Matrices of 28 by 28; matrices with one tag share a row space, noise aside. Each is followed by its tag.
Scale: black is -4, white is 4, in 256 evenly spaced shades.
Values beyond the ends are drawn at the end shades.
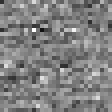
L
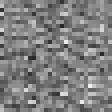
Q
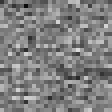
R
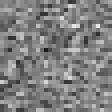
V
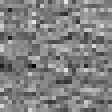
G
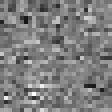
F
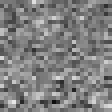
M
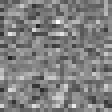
M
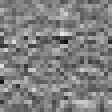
Q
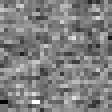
L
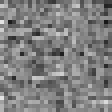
M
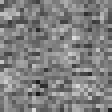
L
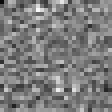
M
